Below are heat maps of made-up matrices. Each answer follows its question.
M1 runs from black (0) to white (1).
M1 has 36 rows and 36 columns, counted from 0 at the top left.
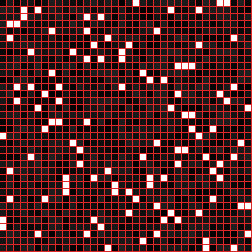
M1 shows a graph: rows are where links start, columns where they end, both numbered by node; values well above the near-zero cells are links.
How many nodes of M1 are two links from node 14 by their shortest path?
4
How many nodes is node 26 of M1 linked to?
3
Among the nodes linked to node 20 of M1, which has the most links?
node 22
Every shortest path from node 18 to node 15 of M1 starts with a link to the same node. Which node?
node 30
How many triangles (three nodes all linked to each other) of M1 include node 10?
0
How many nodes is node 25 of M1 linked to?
5
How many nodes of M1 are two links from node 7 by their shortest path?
4
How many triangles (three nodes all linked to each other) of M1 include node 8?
1
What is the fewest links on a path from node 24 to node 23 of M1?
6
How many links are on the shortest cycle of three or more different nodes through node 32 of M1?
8
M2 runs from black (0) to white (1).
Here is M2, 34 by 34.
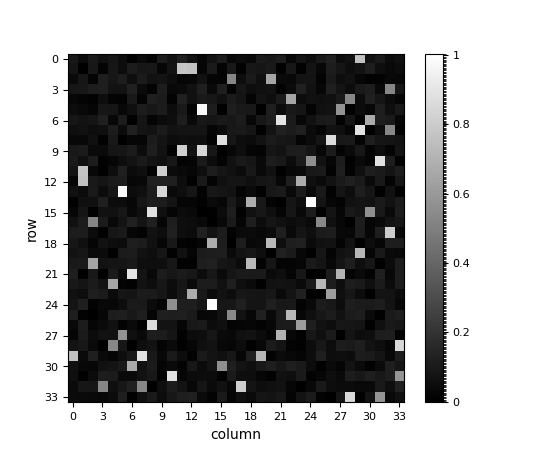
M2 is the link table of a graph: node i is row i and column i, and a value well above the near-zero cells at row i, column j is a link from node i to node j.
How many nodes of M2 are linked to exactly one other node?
4
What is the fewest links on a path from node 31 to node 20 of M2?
5
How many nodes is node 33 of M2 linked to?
2
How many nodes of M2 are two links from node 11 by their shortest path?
2
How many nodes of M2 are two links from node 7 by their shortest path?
4
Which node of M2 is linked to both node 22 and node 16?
node 25
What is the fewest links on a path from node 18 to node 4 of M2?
6
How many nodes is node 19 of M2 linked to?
1
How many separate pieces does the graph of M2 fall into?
3
